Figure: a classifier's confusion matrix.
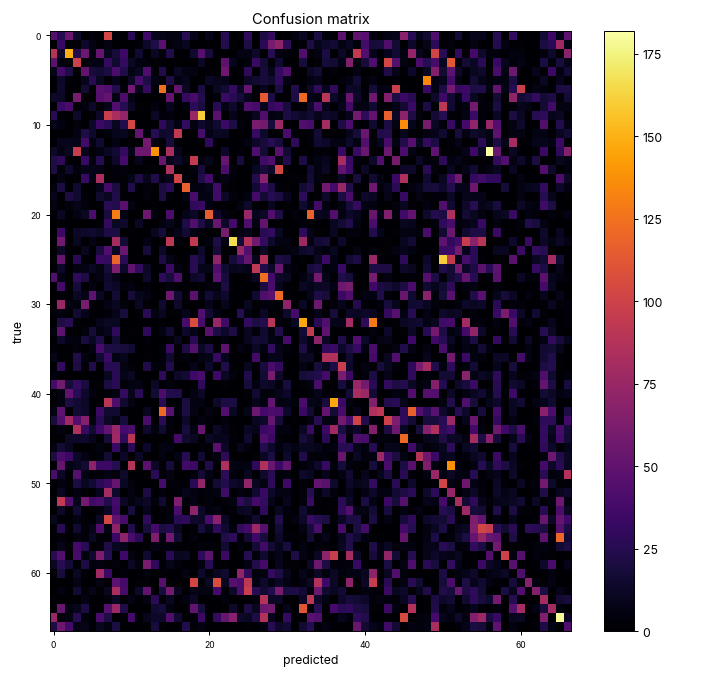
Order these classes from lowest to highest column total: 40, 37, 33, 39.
40, 33, 39, 37
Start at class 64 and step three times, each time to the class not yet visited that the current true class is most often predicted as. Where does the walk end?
36
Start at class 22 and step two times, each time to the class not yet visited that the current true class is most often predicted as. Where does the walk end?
7
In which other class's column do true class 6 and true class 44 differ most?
14
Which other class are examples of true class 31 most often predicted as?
58
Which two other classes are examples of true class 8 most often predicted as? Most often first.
50, 54
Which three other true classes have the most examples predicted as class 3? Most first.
13, 44, 7
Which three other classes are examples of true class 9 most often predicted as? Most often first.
19, 43, 7
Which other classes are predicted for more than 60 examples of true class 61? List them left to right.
18, 21, 25, 34, 38, 41
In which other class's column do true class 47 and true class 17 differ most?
42
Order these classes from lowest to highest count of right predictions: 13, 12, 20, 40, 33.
12, 40, 33, 20, 13
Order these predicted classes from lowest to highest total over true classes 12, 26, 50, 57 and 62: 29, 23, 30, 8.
23, 30, 29, 8
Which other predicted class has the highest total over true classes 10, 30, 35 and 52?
45
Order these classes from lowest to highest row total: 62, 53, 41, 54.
53, 41, 54, 62
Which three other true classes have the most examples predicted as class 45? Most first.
10, 65, 16
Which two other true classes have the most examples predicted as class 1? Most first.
52, 30
